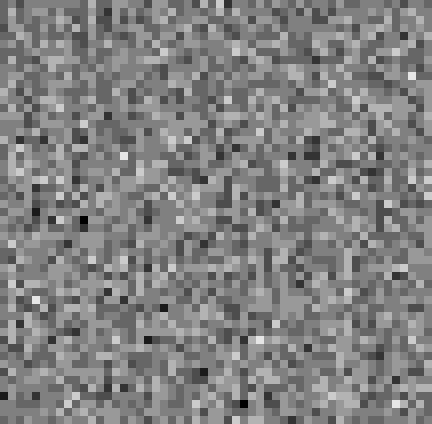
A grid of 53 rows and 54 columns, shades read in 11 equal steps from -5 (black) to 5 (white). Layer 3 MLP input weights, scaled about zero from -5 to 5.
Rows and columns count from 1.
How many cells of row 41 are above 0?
22
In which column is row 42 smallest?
10
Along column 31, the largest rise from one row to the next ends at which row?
52
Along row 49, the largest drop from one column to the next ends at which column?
16
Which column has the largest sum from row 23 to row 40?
36
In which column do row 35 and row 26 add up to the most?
49
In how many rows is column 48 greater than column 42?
16
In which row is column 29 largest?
13
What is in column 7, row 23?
0
